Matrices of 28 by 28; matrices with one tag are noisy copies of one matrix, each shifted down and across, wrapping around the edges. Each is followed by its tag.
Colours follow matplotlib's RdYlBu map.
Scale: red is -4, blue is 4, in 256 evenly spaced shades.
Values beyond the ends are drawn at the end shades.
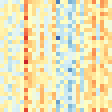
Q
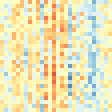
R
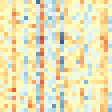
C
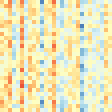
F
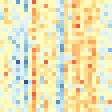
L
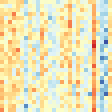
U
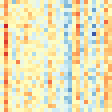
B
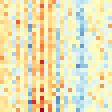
R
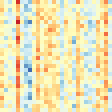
U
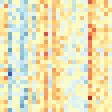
Q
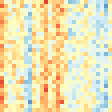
L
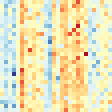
L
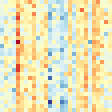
Q
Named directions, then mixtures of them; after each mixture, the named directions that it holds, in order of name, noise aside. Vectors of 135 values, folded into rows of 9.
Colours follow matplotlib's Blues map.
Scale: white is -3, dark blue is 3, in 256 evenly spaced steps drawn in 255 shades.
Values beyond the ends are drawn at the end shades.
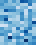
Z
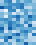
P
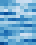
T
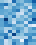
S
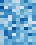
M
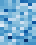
Z.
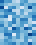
M.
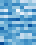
P, T.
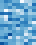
P, T, Z.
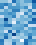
S.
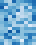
M, S.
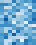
S.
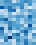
P, Z.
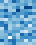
P, T, Z.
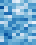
M, P, T.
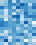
P, T, Z.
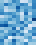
S, Z.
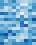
S, T.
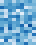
P.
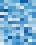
M, T, Z.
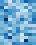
M, S, Z.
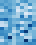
P, T, Z.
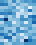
S, T, Z.
